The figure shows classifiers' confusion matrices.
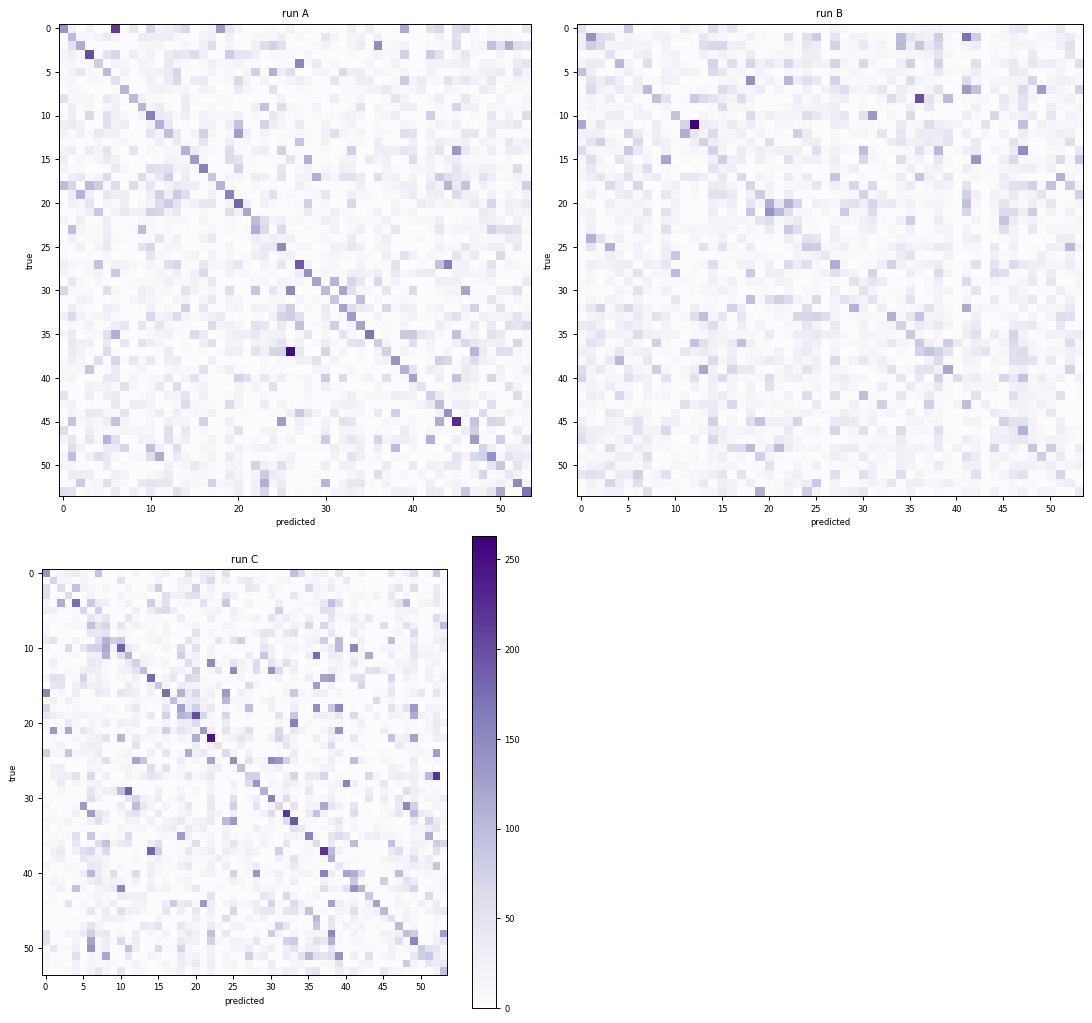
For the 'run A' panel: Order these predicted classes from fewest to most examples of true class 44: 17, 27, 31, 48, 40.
40, 17, 31, 48, 27
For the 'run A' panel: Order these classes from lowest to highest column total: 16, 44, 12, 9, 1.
9, 44, 16, 12, 1
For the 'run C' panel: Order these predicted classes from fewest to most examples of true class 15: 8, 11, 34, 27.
34, 8, 11, 27
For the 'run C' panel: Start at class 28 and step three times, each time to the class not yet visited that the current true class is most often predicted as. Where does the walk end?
14
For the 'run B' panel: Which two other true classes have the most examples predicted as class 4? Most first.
38, 42
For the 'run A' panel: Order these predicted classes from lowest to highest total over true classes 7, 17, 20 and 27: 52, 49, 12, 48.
52, 48, 49, 12
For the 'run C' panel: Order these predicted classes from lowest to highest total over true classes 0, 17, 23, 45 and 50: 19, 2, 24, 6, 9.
9, 2, 19, 24, 6
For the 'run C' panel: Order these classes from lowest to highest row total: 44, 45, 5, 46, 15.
46, 5, 15, 45, 44
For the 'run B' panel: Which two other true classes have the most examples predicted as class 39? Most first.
8, 36
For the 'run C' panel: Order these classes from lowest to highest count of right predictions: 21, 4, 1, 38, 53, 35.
1, 53, 38, 21, 35, 4
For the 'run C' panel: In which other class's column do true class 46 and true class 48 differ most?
53
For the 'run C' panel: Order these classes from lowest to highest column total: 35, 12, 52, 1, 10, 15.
1, 15, 35, 12, 10, 52
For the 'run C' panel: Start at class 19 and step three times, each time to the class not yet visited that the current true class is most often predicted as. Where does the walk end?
25
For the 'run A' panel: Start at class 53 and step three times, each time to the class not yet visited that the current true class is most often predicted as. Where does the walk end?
23
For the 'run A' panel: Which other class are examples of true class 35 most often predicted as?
6
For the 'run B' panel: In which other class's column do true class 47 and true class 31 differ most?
18
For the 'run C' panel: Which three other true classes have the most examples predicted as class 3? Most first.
21, 24, 10
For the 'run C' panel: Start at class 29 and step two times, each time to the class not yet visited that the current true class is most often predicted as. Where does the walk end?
36
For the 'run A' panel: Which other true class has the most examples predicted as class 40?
35
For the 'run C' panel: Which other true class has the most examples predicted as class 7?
0
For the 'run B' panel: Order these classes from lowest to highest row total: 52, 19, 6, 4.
52, 19, 6, 4
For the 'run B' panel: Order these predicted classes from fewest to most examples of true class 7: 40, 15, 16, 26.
40, 26, 16, 15
